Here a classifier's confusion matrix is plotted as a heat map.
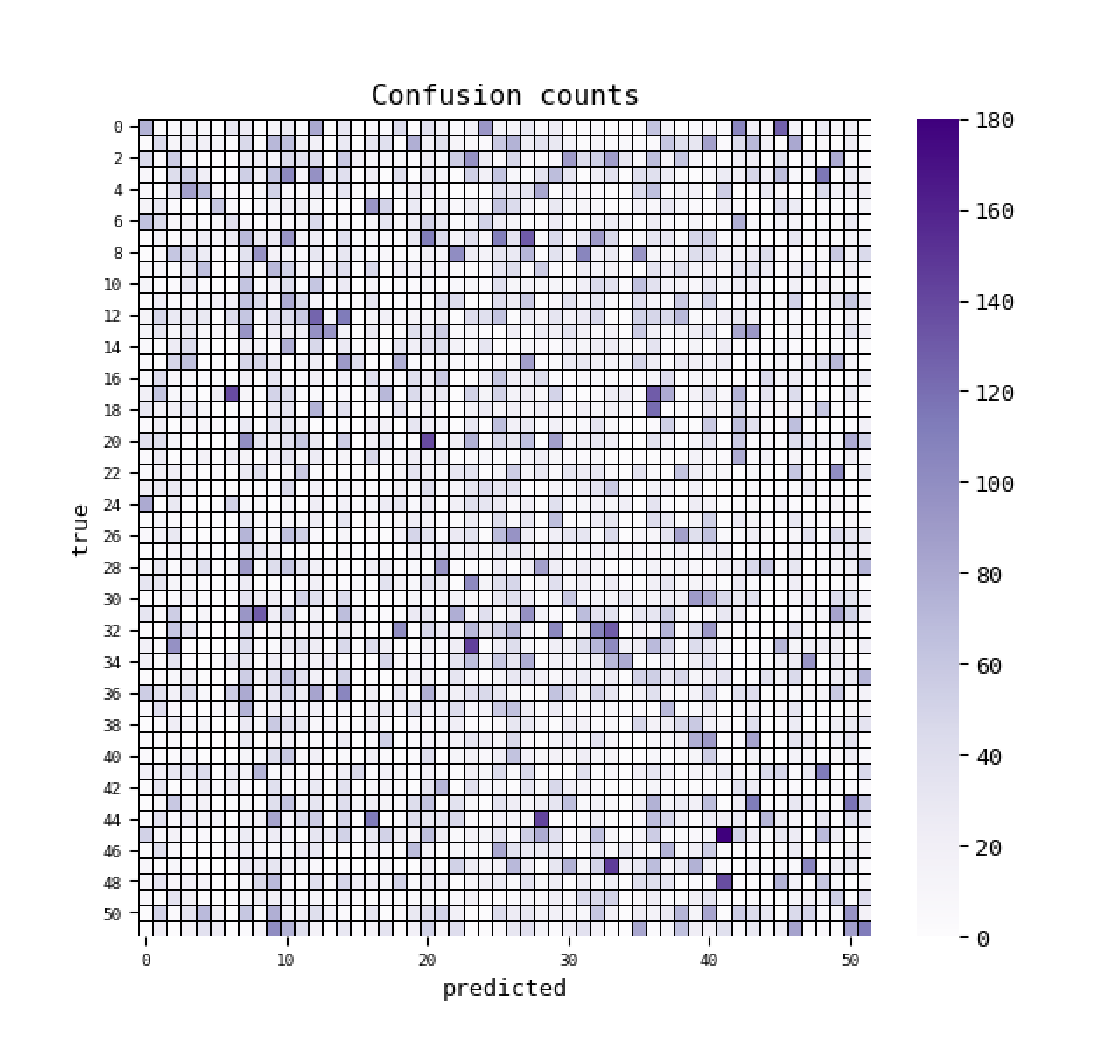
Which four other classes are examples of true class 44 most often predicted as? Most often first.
28, 16, 9, 36
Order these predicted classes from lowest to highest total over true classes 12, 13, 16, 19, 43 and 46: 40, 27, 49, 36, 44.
49, 44, 27, 36, 40
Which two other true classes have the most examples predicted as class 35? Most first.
8, 51
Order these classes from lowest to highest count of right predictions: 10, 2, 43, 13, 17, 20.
10, 2, 17, 13, 43, 20
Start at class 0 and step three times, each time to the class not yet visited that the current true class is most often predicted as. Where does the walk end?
48
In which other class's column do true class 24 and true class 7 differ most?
27
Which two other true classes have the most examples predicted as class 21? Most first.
28, 42
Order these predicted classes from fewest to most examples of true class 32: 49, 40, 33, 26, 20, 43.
43, 49, 20, 26, 40, 33
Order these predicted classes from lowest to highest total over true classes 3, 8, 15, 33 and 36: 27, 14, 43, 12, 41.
41, 43, 27, 12, 14
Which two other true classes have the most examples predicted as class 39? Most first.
30, 47
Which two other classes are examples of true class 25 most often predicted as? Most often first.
29, 40
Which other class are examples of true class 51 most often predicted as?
9
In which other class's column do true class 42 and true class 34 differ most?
47
